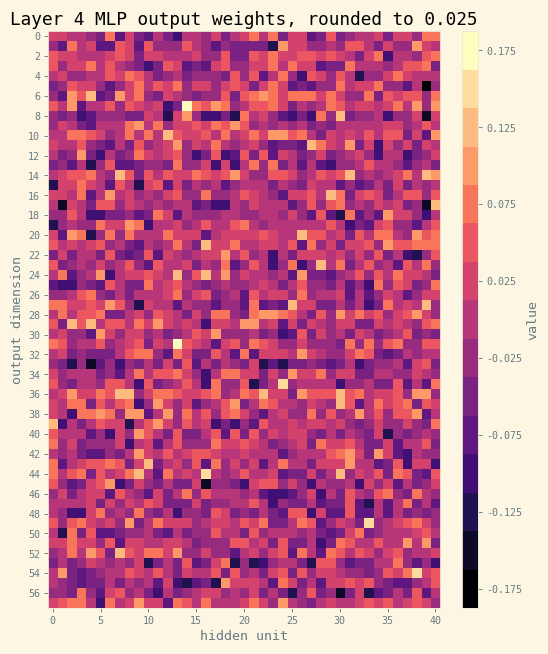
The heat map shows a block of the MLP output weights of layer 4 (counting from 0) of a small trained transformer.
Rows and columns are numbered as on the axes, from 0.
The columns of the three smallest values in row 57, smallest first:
5, 12, 27
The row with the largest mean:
36
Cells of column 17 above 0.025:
15
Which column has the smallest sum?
1
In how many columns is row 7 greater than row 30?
27
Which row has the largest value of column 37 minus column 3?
54
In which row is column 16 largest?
44
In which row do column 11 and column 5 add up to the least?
56
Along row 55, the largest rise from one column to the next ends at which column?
18
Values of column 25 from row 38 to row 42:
-0.025 0.025 0.025 0 -0.025
